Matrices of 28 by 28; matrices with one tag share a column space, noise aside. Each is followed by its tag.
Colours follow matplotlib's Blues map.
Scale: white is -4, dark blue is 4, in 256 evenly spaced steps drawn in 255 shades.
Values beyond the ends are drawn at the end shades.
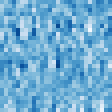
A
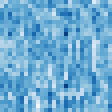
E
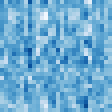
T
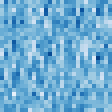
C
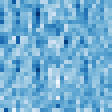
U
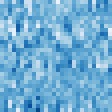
A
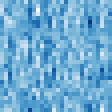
C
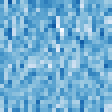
A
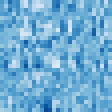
A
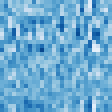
A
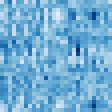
T
